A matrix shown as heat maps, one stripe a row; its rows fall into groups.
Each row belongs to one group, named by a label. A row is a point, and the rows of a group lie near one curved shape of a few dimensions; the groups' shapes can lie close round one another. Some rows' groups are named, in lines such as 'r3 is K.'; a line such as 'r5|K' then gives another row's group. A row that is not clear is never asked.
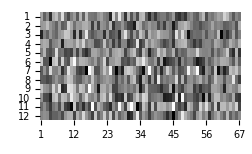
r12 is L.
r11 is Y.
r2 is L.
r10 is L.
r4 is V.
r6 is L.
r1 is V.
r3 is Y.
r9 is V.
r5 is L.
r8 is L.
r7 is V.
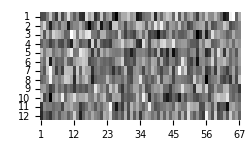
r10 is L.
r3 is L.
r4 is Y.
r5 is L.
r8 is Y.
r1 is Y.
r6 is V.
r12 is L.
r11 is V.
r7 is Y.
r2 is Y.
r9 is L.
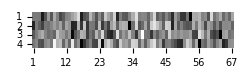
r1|V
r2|Y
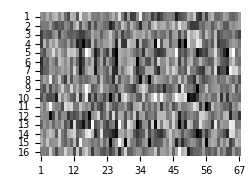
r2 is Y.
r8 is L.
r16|Y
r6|Y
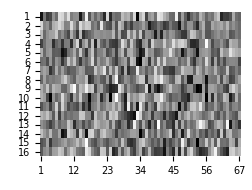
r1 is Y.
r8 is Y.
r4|Y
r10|Y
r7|L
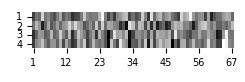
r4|Y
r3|Y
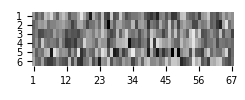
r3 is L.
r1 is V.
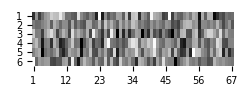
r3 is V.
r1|Y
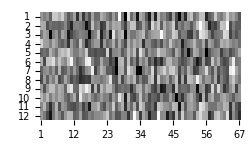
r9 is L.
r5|Y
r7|Y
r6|L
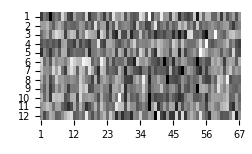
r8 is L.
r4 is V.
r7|V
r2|L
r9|V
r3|V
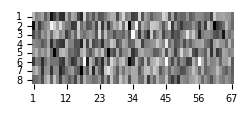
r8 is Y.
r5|V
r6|Y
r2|Y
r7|Y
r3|Y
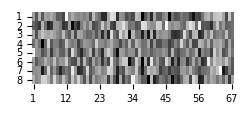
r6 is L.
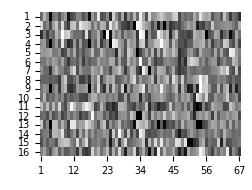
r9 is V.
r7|L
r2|L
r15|Y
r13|L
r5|Y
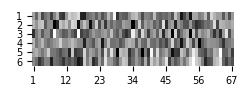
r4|Y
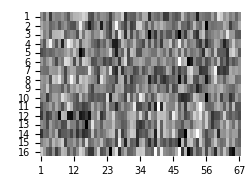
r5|L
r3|V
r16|Y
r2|Y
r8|V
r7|V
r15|V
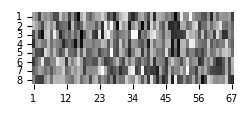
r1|V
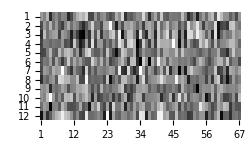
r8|Y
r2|V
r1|V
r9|V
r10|Y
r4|Y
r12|Y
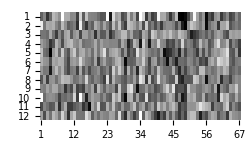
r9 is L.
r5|L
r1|Y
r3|Y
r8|Y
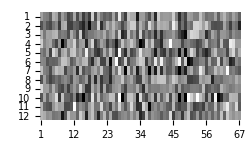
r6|Y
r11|L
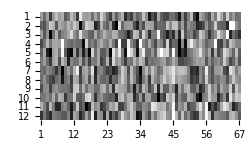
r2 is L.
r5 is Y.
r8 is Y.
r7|Y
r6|Y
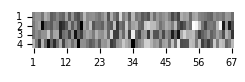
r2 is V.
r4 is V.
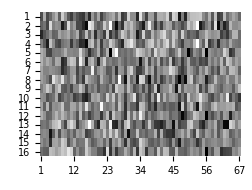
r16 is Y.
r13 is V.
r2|V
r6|V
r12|Y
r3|Y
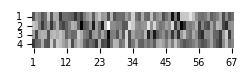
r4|Y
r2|Y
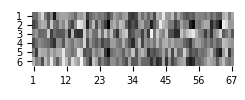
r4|Y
